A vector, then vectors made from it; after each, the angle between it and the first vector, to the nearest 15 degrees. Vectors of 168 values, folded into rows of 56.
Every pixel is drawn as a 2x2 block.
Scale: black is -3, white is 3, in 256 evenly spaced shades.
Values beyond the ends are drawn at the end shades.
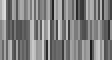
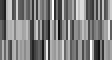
165 degrees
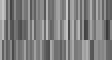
60 degrees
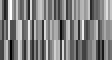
120 degrees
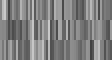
30 degrees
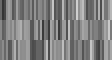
165 degrees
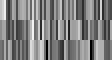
30 degrees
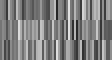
105 degrees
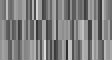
90 degrees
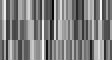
45 degrees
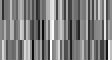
105 degrees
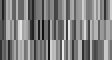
135 degrees
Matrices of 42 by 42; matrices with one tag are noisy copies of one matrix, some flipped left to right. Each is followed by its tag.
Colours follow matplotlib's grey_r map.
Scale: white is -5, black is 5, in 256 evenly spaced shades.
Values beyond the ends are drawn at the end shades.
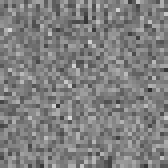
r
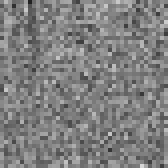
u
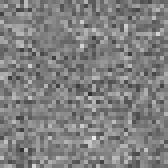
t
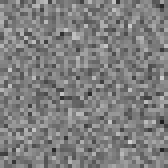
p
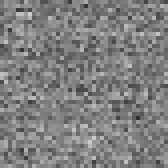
t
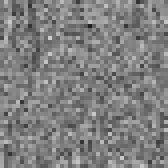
u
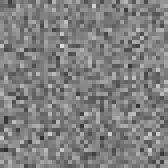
p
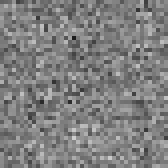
t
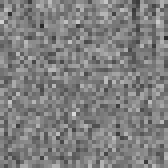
u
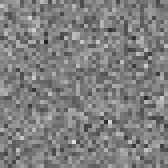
p
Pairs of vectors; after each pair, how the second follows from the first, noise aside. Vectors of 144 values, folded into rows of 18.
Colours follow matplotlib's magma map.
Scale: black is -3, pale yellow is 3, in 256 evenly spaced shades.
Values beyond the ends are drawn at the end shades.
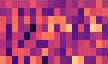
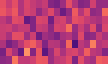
wrapped around, negated, shrunk.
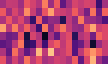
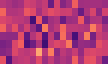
shrunk.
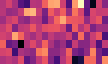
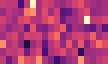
reversed, negated, partly zeroed.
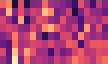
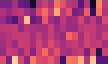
reversed, negated, partly zeroed.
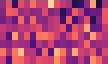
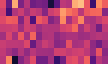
negated, partly zeroed.
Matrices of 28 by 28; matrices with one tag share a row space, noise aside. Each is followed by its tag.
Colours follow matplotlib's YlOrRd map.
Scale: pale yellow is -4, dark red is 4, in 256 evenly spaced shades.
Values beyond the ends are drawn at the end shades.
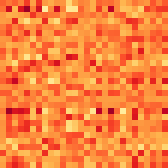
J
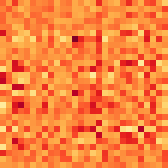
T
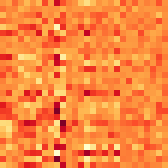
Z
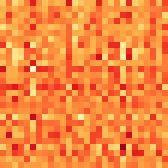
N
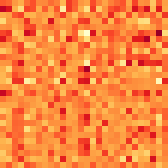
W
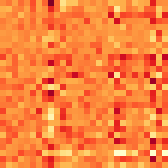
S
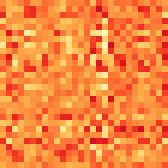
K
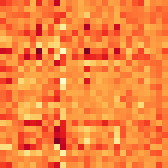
Z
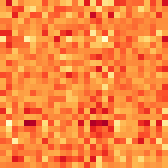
K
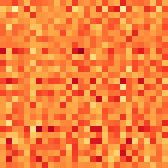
N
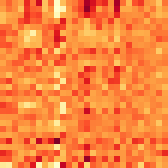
Z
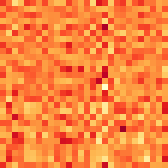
K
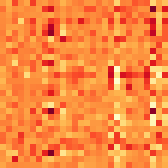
S
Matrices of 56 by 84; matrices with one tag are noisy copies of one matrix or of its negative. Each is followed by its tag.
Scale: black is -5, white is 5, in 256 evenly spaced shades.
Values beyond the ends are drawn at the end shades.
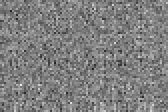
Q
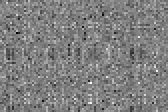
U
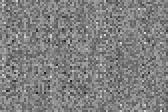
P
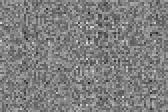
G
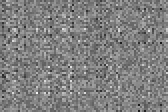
P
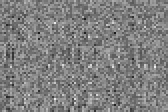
U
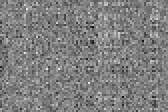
G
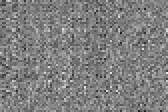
P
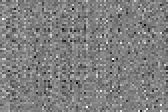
P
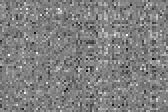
G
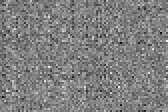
P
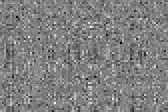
U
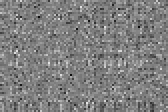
Q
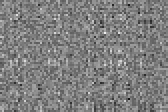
Q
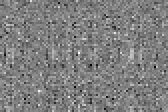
U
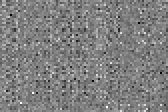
P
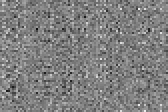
P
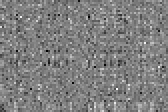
Q
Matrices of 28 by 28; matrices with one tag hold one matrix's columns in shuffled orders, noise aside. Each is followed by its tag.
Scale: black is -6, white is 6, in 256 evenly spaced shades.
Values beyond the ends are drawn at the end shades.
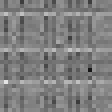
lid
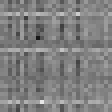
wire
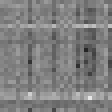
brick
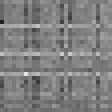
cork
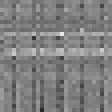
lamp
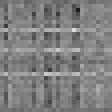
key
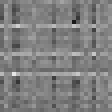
cork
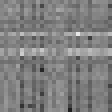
lamp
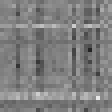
brick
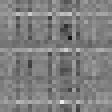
wire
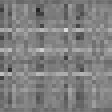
key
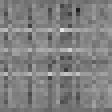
key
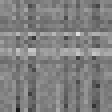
lamp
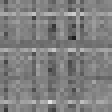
wire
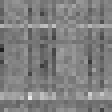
brick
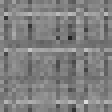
wire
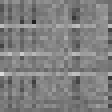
cork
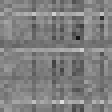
wire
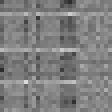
lid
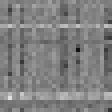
brick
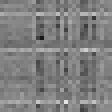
wire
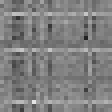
wire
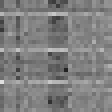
lid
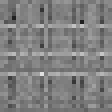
cork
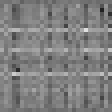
key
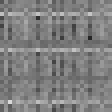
wire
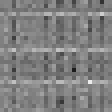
lid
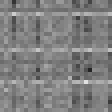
lid
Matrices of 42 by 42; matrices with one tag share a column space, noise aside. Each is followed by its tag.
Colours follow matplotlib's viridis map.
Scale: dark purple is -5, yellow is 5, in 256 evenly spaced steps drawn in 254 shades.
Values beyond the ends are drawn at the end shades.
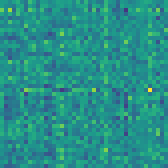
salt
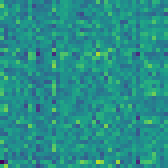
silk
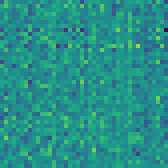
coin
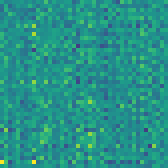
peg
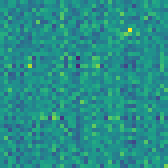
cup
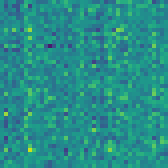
coin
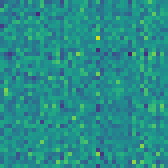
silk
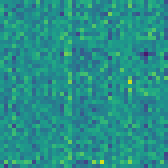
silk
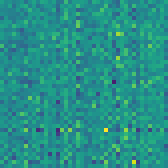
peg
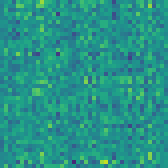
silk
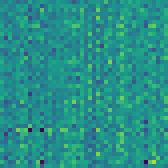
peg
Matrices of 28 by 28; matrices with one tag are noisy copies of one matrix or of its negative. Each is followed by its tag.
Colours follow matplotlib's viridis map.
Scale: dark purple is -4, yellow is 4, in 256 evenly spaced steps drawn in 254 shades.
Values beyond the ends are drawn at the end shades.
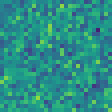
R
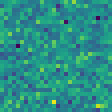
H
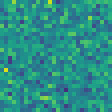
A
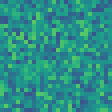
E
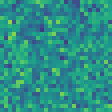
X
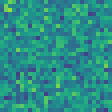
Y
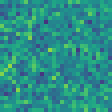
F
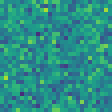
H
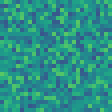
A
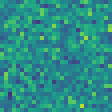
H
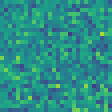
F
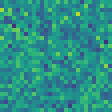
R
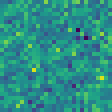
R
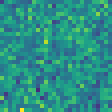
R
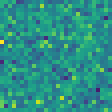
R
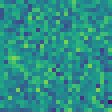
E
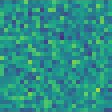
R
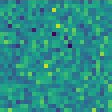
F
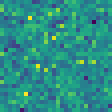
X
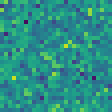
F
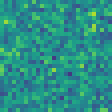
Y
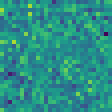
F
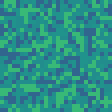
Y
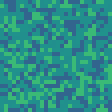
Y
